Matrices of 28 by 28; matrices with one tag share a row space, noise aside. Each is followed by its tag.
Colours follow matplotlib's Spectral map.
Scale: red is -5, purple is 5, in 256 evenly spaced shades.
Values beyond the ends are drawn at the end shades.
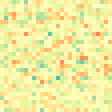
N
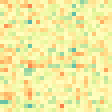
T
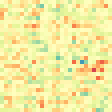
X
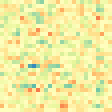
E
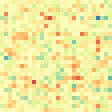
N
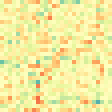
E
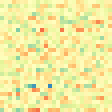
E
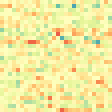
E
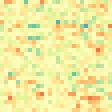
X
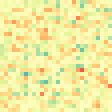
N
